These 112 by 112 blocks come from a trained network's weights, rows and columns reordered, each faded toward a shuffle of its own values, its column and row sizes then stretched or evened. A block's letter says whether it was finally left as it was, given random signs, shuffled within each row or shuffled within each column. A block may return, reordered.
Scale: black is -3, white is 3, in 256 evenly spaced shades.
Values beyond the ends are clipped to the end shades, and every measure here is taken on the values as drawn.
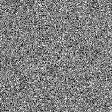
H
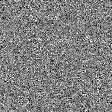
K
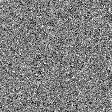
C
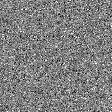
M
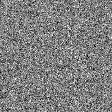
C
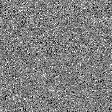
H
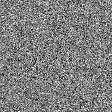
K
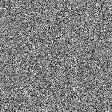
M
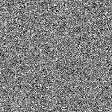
H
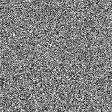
H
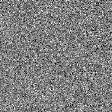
H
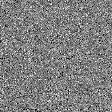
K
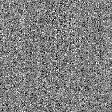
H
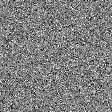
M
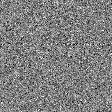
M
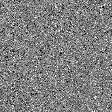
C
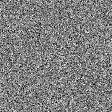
M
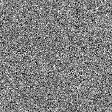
K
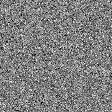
M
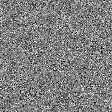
K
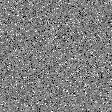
M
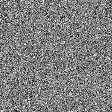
K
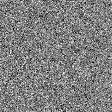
C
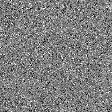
K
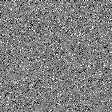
M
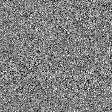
K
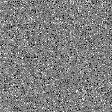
H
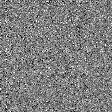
K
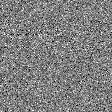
M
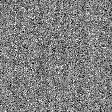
C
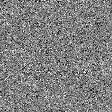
K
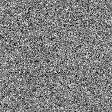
M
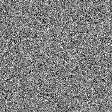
K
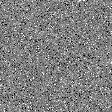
C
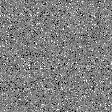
H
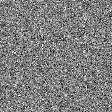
K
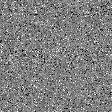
K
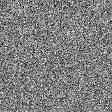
M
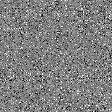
H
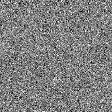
H
